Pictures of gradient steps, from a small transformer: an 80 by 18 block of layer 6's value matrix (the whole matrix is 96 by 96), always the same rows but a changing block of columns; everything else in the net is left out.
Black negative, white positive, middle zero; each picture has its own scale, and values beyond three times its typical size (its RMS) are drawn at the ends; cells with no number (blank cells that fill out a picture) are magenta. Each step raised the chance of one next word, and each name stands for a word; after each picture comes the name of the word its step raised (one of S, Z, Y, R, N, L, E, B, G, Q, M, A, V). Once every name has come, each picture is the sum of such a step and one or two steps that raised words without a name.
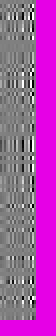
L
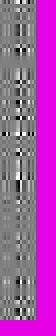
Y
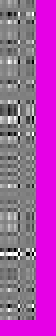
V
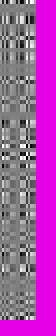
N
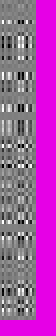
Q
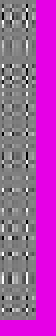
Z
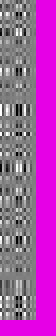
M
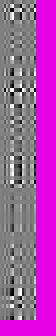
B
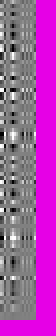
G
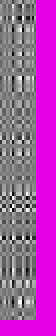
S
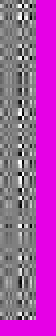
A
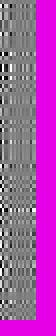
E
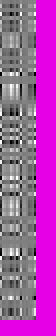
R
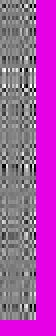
B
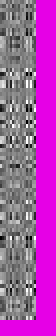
Q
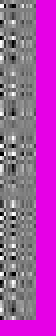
A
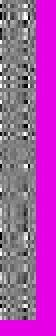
Z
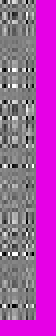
V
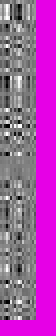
S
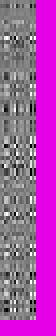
Q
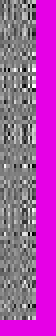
E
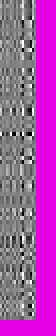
M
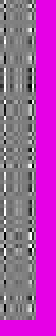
R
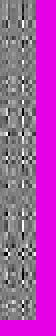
V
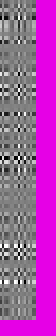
L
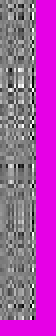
B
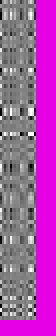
M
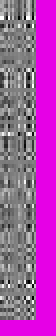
L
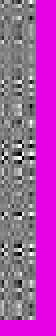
N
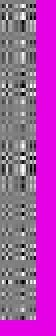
L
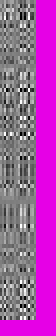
B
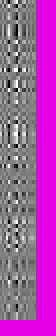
G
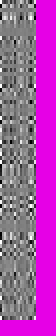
S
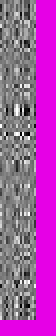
M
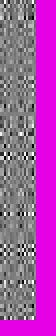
N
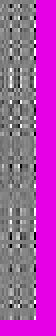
B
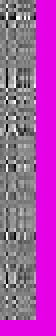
L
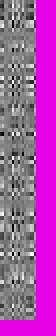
Z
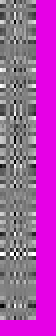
V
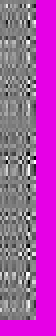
Z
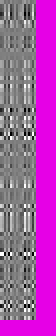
V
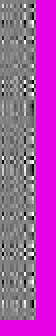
Z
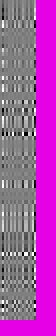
V
